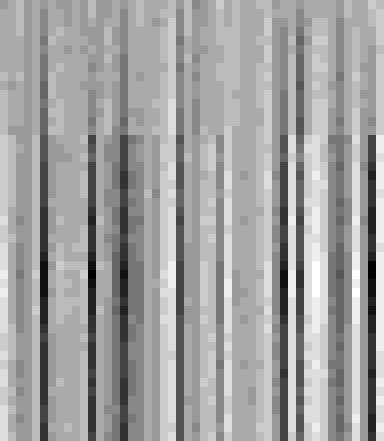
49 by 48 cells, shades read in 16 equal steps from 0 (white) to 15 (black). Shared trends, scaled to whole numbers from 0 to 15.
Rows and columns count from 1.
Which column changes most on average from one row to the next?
12
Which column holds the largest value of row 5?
38
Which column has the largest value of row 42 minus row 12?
47
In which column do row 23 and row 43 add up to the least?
48
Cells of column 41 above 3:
11
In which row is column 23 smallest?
1
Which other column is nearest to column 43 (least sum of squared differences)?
15
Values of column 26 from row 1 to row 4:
6 6 6 5
